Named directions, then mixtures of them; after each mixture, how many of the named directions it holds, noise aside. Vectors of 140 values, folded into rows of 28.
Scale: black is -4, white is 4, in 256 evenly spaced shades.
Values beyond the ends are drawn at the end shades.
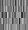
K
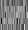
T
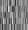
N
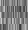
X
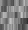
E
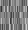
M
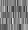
two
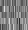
four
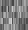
three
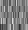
four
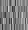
one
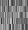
three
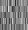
one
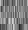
four
